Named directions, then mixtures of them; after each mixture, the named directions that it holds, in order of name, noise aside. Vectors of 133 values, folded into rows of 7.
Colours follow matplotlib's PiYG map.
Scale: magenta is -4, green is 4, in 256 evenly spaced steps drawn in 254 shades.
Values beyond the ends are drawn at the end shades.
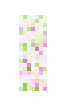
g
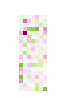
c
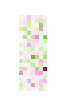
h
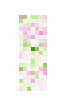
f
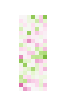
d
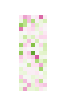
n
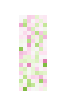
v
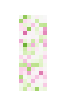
c, f, g.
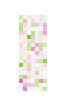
c, g, v.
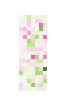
h.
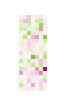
h.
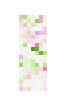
d, f.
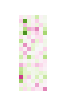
c.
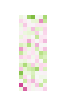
d, h, v.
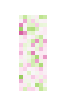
c, n.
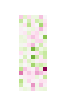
f, h.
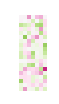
h, n.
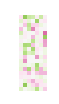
f, g, v.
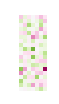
f, h.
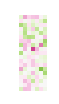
f, n.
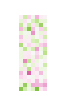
g, h, n.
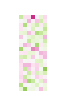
d, f, v.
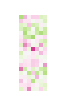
f.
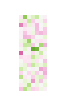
f, n.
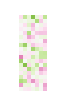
d, f, g.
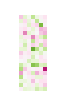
c, f, h.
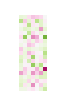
h.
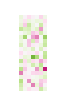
h.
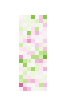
d.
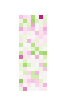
d, f, n.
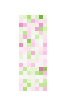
c, h, n.
